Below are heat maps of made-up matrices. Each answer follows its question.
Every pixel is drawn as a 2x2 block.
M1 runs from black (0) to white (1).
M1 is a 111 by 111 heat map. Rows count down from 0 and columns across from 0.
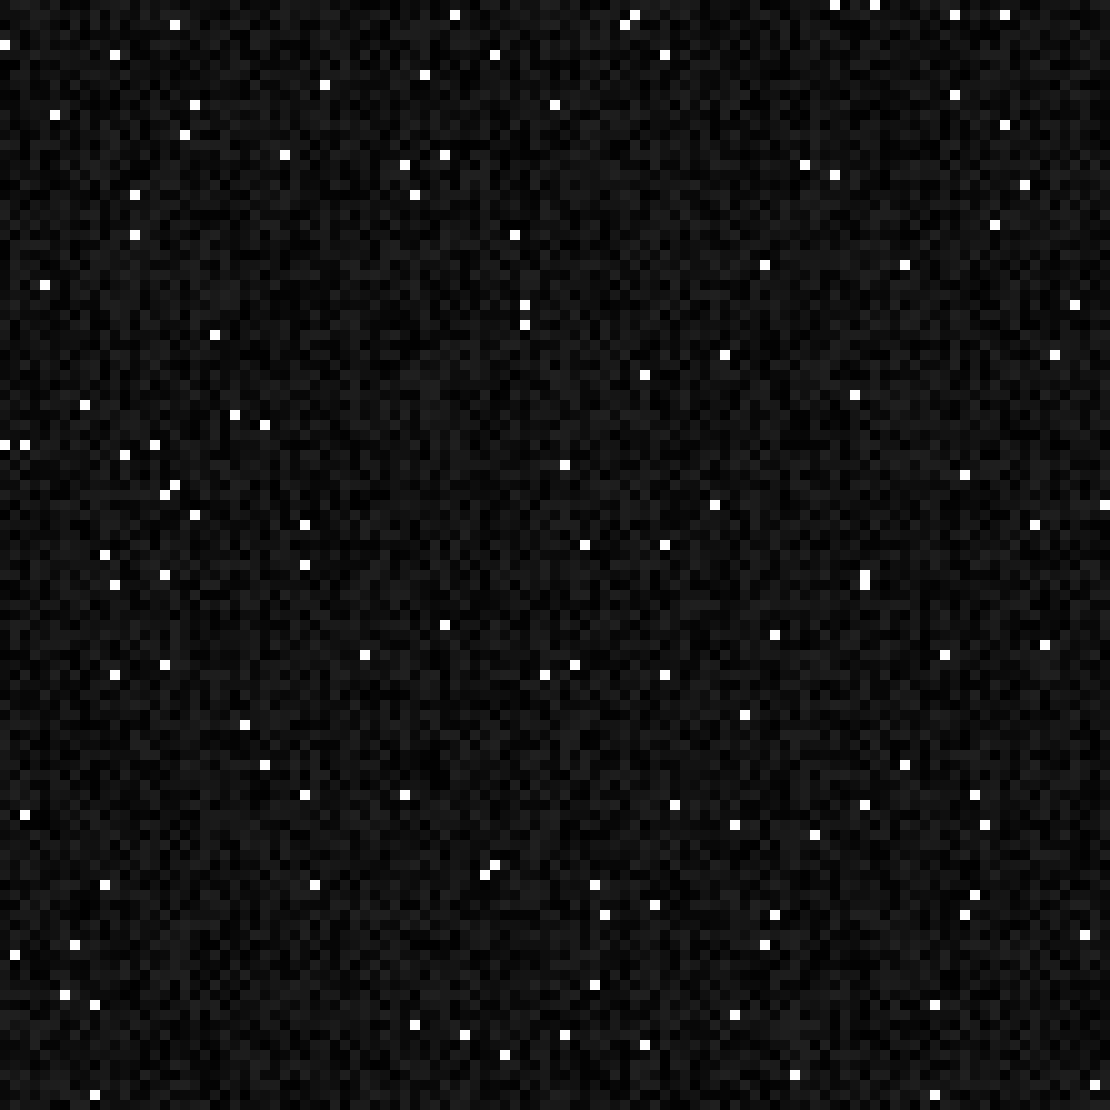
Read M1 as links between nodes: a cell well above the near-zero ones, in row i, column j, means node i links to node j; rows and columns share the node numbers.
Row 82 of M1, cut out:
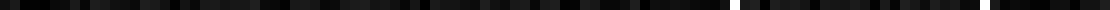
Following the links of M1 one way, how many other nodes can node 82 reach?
3
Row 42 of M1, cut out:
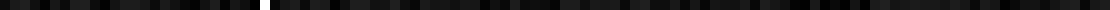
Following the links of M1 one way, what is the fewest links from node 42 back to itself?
6
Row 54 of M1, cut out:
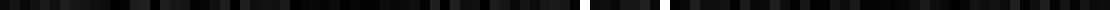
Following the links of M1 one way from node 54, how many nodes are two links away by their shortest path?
4
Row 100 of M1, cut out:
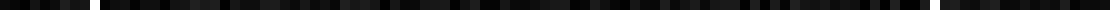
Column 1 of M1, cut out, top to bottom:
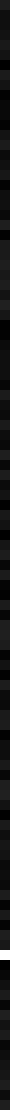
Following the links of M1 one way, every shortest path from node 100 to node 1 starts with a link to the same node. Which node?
node 9
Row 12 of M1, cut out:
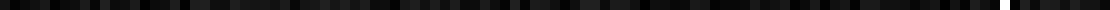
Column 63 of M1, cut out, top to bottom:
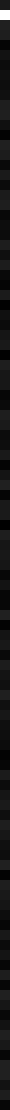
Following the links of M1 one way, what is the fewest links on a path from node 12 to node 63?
5
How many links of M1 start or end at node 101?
1
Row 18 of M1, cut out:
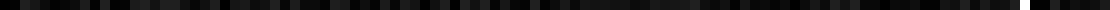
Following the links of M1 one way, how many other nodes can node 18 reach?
6
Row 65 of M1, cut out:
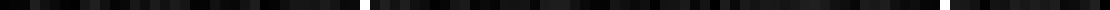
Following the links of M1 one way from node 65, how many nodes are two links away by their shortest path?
2
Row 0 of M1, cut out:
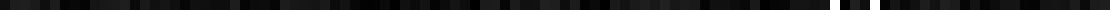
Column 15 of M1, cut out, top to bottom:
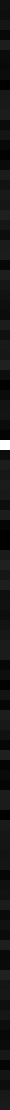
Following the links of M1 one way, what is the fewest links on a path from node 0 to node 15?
6
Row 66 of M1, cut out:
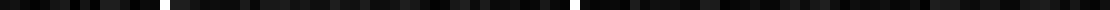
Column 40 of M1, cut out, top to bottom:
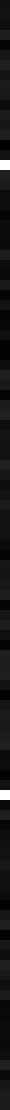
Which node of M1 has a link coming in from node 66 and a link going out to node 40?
node 16
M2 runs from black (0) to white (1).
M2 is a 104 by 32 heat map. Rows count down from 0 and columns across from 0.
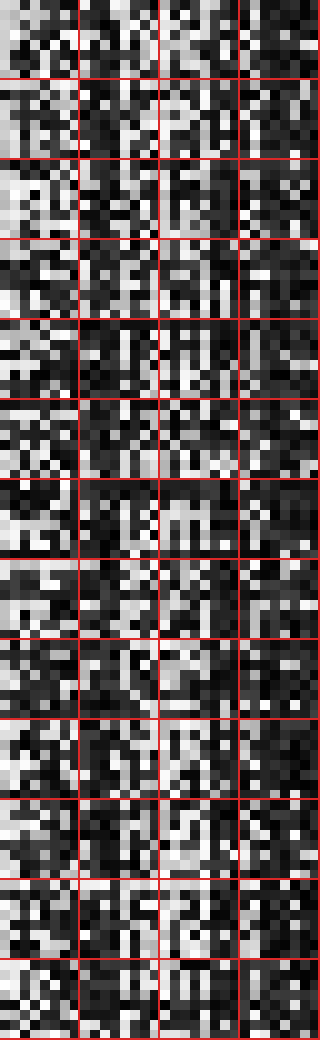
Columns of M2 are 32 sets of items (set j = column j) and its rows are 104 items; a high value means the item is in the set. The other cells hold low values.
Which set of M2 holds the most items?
0
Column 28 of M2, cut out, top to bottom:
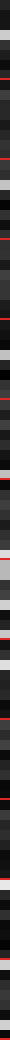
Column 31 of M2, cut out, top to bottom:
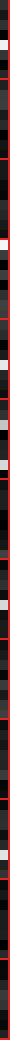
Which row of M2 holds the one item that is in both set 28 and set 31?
60
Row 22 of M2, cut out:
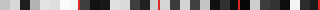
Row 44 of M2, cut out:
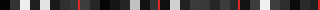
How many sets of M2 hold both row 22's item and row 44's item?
1
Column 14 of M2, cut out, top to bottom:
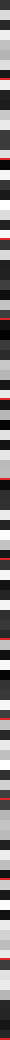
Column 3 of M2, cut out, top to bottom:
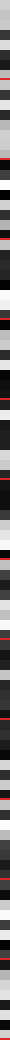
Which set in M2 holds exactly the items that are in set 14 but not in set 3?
19
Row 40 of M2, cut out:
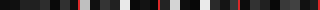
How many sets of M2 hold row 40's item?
4
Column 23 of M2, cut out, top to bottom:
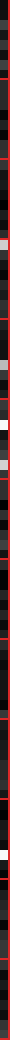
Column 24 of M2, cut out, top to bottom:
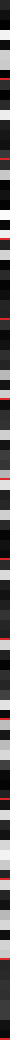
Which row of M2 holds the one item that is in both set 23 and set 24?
85
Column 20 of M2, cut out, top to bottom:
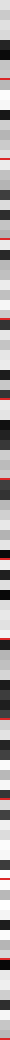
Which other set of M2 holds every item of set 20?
12
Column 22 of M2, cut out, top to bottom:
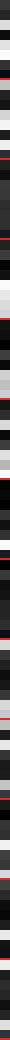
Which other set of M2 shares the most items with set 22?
15
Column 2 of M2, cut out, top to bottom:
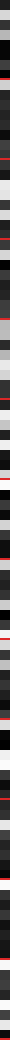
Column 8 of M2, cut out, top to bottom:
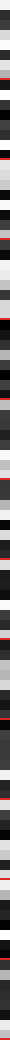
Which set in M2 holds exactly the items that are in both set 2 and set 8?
9
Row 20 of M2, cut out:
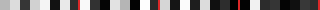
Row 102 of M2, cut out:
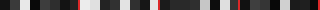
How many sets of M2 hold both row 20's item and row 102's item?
3
